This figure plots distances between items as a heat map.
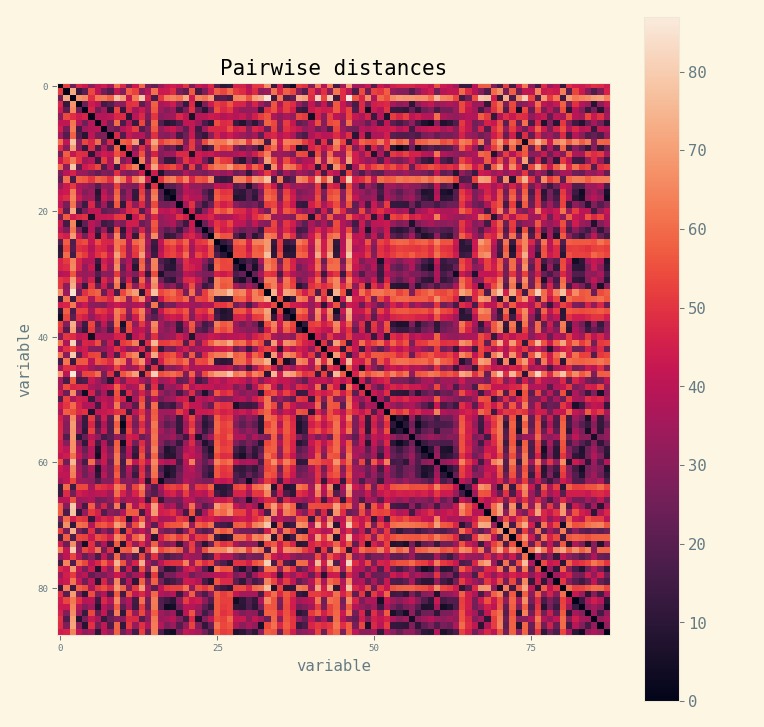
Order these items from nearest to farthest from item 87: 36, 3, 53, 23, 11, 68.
23, 53, 11, 3, 68, 36
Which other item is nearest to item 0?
37
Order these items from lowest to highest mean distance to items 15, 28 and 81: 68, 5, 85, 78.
78, 85, 5, 68
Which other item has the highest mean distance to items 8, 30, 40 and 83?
2
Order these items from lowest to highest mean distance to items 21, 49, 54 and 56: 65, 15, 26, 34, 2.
65, 26, 34, 15, 2
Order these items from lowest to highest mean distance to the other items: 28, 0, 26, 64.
28, 0, 26, 64
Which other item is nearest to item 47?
8
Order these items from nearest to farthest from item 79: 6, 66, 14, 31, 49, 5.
6, 31, 49, 14, 66, 5
